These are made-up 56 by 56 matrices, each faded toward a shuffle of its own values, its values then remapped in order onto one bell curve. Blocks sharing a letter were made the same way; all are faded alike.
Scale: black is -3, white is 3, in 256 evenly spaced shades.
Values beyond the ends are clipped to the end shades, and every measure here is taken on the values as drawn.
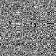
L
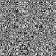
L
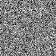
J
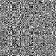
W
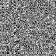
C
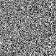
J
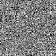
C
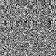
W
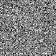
J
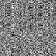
W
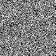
J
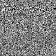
J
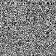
C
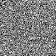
C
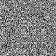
C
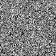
J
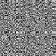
W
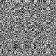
W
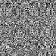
L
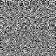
L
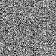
C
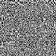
L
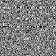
L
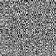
W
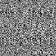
L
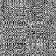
W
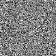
J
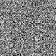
C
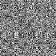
L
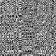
W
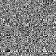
L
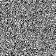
J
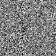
J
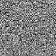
L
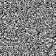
C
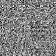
C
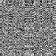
W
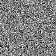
J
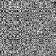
W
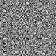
L
